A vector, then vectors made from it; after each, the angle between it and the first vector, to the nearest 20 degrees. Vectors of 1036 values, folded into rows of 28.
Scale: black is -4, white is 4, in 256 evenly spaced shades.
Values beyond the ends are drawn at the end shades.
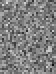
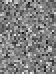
40 degrees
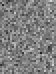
140 degrees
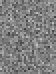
100 degrees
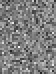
120 degrees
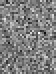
100 degrees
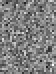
160 degrees
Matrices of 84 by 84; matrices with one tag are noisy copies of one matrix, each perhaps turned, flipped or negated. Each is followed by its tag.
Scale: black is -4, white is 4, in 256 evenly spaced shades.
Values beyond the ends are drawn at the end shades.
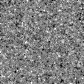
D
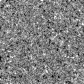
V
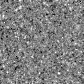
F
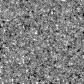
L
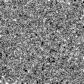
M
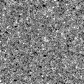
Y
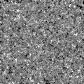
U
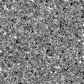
L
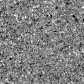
F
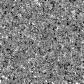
U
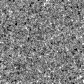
U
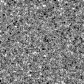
Y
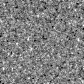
Y
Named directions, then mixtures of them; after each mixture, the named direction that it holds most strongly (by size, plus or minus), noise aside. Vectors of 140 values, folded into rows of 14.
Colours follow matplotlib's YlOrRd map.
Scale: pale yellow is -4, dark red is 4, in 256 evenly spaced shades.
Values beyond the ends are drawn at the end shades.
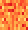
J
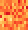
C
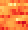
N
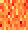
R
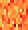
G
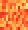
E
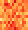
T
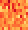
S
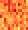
S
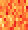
C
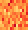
G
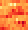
N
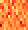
R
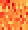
S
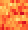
N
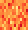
G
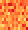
J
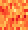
S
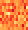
J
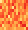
R
